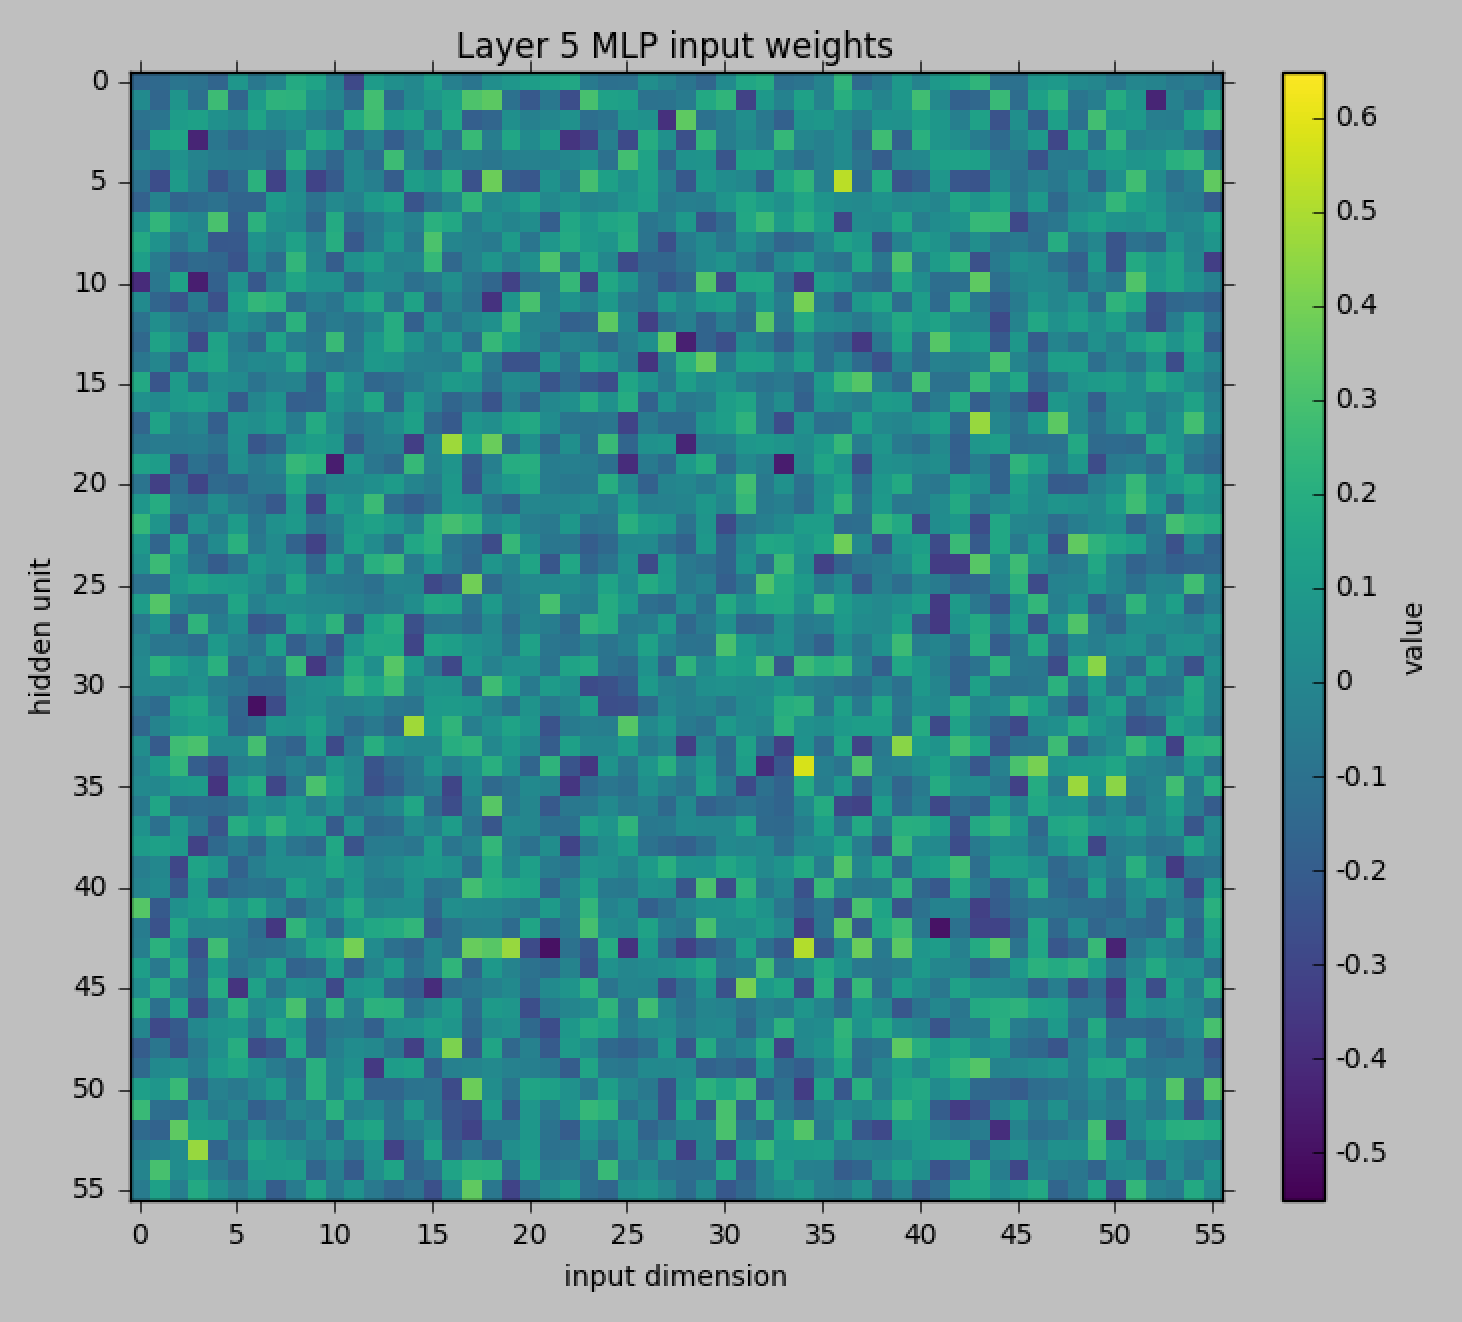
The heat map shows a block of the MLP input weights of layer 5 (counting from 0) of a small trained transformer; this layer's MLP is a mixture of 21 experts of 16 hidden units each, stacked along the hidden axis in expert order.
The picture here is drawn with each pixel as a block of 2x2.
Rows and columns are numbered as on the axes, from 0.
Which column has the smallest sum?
28
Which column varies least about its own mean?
35
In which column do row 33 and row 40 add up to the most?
39
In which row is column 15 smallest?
45
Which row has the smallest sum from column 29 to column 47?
36
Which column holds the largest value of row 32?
14
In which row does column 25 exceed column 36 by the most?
7
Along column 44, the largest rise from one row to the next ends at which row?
43
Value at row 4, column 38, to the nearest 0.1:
-0.2
